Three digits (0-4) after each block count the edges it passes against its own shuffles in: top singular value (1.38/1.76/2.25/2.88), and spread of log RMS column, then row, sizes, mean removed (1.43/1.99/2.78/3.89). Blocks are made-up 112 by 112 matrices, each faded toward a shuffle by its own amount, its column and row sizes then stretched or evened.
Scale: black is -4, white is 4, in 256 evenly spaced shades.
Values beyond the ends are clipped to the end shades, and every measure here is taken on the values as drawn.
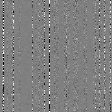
3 4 0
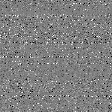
2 0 3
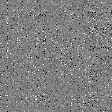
0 2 1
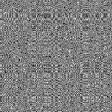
4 1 2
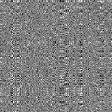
4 3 2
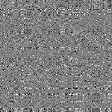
3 0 3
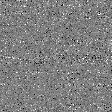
0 0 2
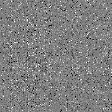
2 2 1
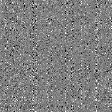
2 3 1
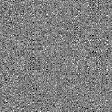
3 2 1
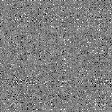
2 2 2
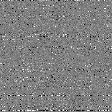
3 1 3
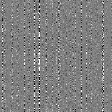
4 4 0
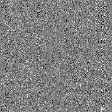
1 3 0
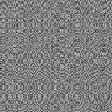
4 1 1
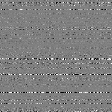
4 0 4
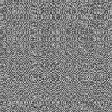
4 1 2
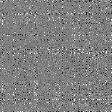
2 3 3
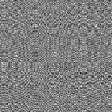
4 0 2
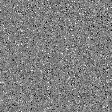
0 1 0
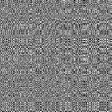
4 3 3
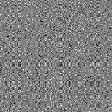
4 2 0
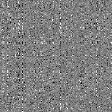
3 3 1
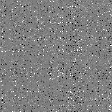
0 2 2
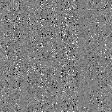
1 3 1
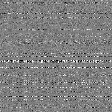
3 0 4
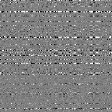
4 1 4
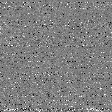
0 0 3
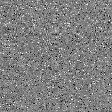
2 0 0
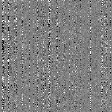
2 4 1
